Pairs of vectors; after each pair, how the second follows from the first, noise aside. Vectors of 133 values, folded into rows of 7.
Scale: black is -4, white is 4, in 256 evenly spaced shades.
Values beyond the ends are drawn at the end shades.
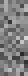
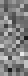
negated.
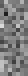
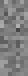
shrunk.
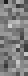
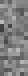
reversed, shrunk.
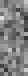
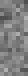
negated, shrunk.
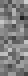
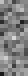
reversed, negated.
